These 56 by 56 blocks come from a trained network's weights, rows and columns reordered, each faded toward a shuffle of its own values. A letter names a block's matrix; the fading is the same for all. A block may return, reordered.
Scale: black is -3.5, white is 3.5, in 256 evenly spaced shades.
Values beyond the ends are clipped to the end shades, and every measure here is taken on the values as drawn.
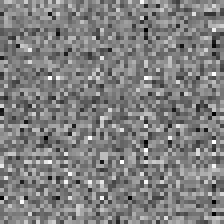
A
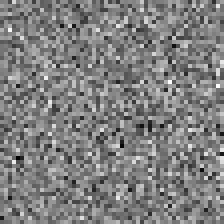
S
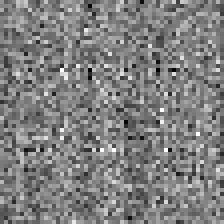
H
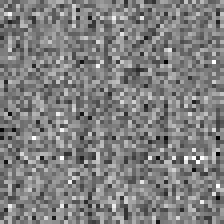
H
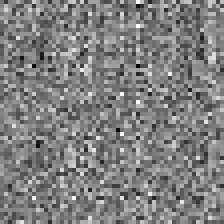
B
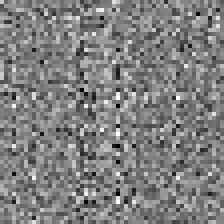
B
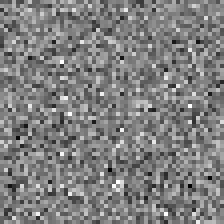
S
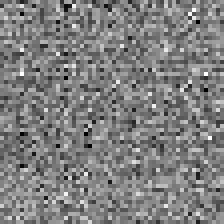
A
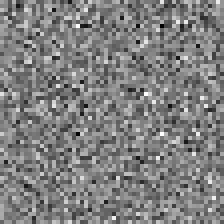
S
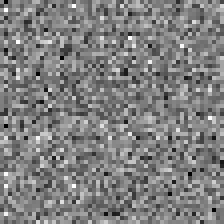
A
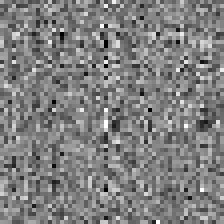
B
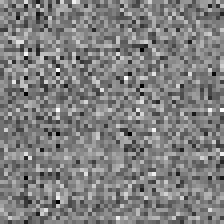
A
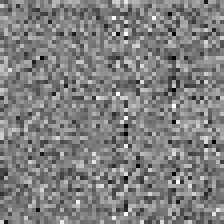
A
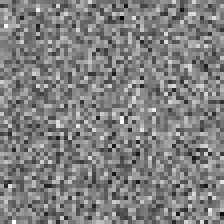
S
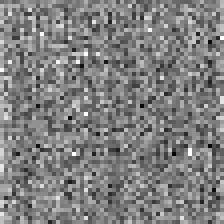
H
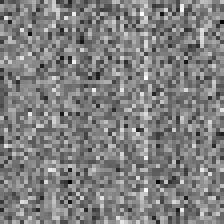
H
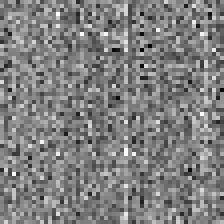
H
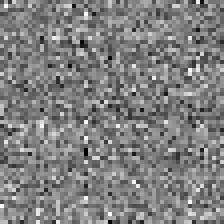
A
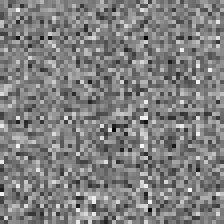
B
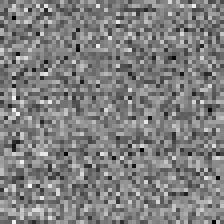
A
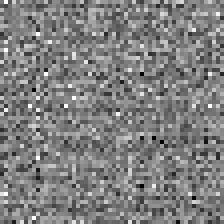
A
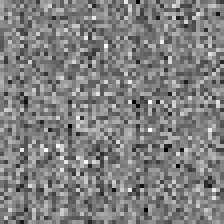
H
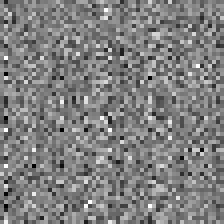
B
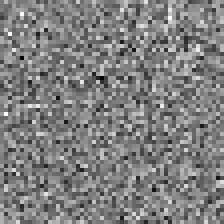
S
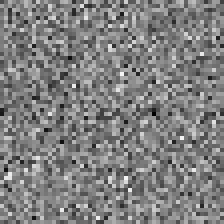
S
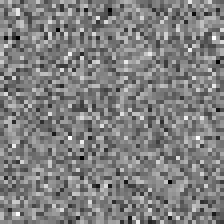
S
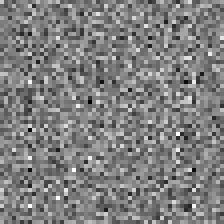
B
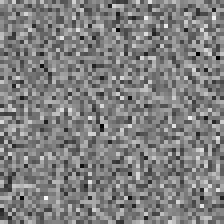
S
